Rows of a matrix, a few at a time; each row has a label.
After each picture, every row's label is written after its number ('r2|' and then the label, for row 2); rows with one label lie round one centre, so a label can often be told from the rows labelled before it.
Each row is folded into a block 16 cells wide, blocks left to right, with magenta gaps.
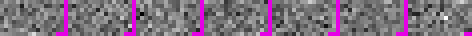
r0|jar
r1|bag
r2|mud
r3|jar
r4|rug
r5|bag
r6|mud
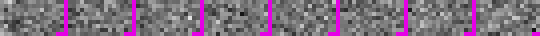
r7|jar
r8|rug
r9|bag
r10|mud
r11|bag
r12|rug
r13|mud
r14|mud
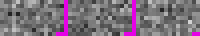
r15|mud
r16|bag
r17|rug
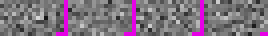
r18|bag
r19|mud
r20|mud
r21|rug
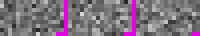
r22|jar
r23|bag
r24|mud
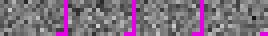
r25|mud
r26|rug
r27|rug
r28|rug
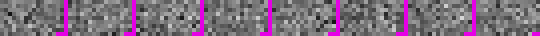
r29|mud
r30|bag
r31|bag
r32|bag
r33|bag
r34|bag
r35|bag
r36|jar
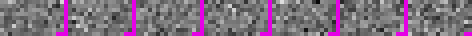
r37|mud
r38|mud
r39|bag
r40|rug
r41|jar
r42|rug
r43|jar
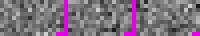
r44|jar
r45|jar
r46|rug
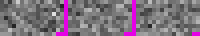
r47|rug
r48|mud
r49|rug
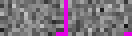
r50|bag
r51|jar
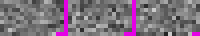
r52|rug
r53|jar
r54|mud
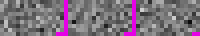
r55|jar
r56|mud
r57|mud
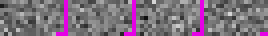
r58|bag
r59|bag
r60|bag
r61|mud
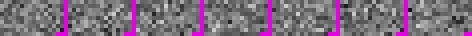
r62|jar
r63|mud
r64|rug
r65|mud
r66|mud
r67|bag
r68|mud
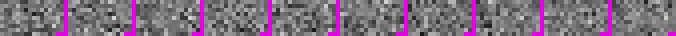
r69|jar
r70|jar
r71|bag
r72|jar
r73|jar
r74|bag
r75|rug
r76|rug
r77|bag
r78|rug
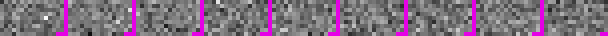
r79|rug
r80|bag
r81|bag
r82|rug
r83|rug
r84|mud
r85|mud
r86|rug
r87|jar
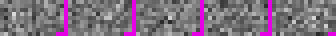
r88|rug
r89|mud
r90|jar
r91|jar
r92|bag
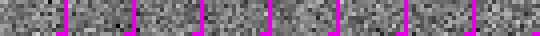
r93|jar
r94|jar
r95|mud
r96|mud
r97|bag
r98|jar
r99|jar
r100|rug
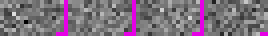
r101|rug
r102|mud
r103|bag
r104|rug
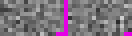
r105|rug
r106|bag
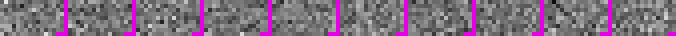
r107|jar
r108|rug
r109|mud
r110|jar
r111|rug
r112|mud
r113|mud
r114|jar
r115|rug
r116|bag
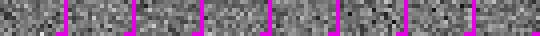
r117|rug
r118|bag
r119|mud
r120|jar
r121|mud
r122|bag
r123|rug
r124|mud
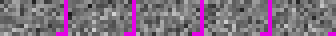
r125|rug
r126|jar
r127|jar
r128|mud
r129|mud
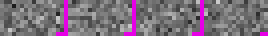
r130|rug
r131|bag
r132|mud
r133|mud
